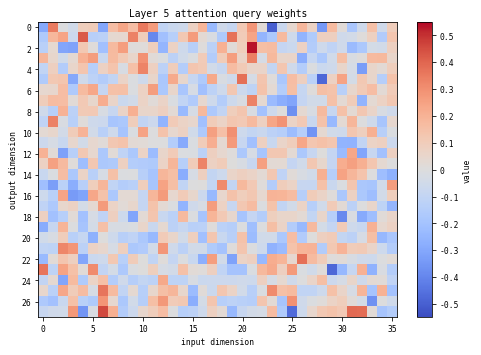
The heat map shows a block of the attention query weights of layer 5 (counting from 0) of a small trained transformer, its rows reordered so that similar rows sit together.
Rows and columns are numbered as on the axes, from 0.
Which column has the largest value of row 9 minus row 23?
1
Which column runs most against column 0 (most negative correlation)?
20
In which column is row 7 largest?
21
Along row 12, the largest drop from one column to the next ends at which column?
32
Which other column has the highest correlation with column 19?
4
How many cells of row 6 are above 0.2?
2
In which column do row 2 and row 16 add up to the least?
3
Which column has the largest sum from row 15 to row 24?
12
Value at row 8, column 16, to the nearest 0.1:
0.2
